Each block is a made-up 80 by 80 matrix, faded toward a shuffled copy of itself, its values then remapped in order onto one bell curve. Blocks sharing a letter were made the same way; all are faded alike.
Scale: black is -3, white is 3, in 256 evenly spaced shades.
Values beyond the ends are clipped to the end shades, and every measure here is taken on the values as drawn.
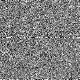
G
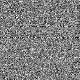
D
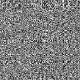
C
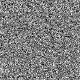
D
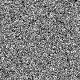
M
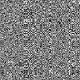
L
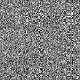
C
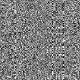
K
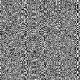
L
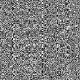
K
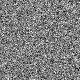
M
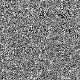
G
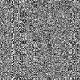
L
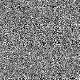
G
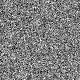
M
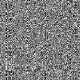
K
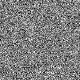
D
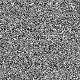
D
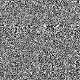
G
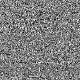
D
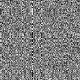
L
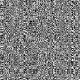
L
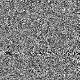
G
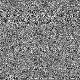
D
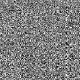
C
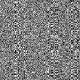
L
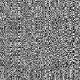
L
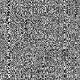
K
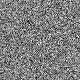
M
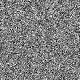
M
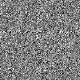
G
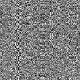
L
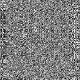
C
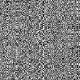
L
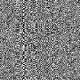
L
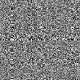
C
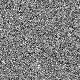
M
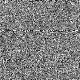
D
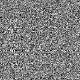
G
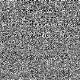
G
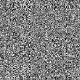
C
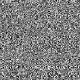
C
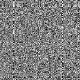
C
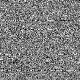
D
